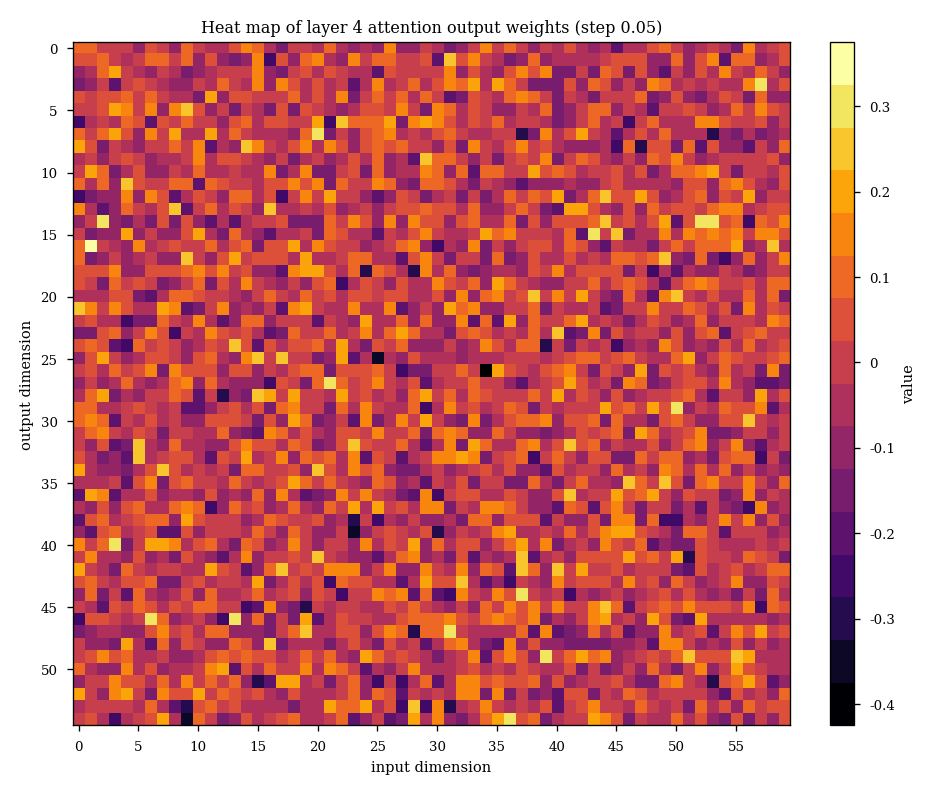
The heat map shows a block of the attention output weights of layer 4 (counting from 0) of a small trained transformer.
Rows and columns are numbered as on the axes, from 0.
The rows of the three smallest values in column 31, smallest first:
53, 44, 4
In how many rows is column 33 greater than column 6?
22
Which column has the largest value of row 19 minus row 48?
35
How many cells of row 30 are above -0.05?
36
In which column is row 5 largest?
9
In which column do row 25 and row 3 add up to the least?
23
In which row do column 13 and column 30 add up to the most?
46
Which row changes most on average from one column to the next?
14
